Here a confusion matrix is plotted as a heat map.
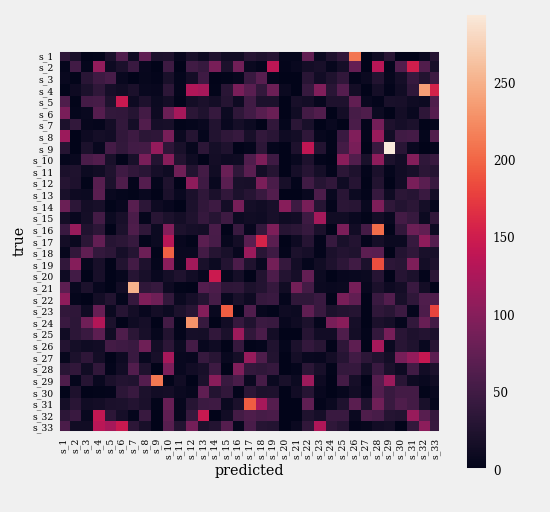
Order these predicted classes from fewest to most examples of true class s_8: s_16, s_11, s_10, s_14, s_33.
s_11, s_14, s_16, s_33, s_10
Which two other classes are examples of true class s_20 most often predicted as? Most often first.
s_14, s_22
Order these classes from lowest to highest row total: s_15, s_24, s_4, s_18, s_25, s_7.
s_7, s_15, s_25, s_18, s_24, s_4
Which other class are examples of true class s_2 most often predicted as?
s_31
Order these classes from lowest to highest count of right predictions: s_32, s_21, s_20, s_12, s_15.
s_20, s_15, s_32, s_21, s_12
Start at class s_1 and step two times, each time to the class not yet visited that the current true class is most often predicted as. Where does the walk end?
s_28
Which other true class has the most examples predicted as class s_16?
s_25
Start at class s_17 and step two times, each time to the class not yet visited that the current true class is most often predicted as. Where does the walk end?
s_10
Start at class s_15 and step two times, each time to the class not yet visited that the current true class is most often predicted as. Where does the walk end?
s_33
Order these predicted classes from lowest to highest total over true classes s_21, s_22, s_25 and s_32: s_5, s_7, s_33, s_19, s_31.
s_5, s_33, s_19, s_31, s_7
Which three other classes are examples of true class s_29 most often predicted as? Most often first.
s_9, s_22, s_14
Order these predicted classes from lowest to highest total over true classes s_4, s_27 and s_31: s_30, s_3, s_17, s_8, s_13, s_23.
s_8, s_3, s_23, s_30, s_13, s_17
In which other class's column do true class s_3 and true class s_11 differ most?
s_15
